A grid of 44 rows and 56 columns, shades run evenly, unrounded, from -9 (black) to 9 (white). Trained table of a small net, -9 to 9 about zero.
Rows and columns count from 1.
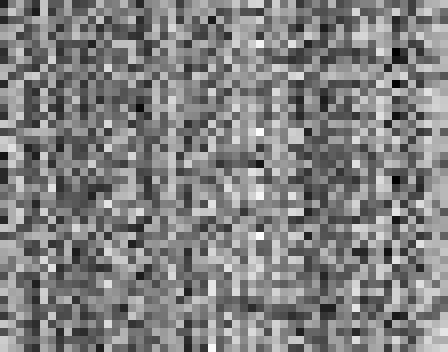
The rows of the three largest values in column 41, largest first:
32, 10, 33
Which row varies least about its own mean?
39
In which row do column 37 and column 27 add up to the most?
27
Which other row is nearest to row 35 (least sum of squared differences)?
22
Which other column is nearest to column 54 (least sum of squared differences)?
2
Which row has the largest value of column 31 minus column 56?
3
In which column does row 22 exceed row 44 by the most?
13
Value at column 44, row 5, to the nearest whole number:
-1
